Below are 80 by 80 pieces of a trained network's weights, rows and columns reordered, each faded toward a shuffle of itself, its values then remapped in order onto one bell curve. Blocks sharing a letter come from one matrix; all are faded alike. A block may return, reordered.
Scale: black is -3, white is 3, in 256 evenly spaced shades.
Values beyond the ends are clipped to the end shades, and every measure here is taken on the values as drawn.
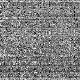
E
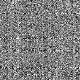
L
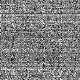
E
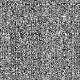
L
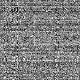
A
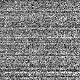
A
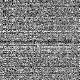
A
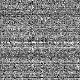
A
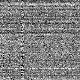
A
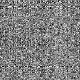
L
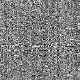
L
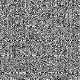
L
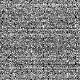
E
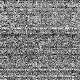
A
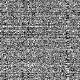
E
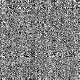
L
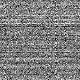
A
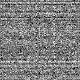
A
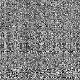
L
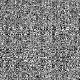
L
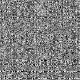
L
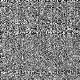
L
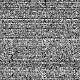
A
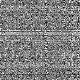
E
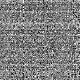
E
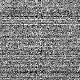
A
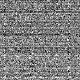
A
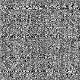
L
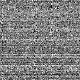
A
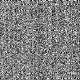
L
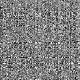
L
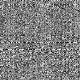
L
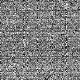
E
